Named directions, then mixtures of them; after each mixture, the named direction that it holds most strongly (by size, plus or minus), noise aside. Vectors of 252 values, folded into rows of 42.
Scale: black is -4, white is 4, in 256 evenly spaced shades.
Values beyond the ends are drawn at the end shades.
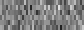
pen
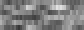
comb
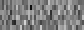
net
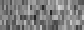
net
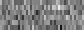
pen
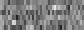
net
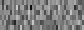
net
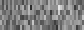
net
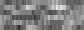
comb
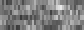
comb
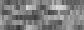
comb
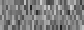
pen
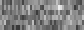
comb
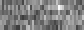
comb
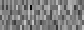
net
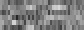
comb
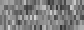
pen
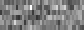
comb
